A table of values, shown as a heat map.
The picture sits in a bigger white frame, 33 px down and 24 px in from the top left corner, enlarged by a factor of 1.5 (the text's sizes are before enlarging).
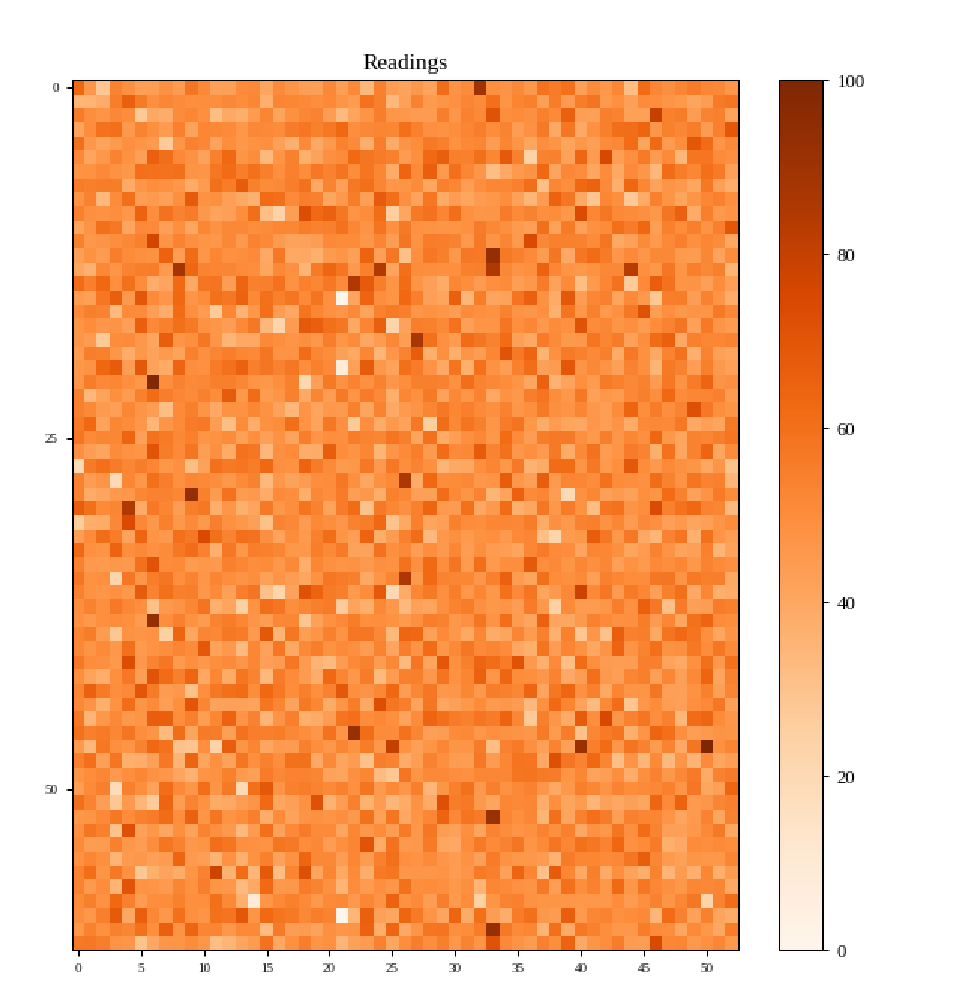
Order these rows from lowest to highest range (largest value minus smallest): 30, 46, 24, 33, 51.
33, 24, 51, 30, 46
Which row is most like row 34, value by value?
11
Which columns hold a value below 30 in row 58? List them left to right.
14, 32, 50
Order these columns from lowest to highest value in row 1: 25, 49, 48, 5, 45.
25, 49, 48, 45, 5
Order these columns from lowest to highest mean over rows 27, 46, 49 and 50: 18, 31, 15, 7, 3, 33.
3, 7, 31, 33, 18, 15
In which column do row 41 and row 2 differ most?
39
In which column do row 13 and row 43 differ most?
8
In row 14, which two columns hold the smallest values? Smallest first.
44, 40
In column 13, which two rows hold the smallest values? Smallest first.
50, 37
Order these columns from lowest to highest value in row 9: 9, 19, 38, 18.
38, 9, 19, 18
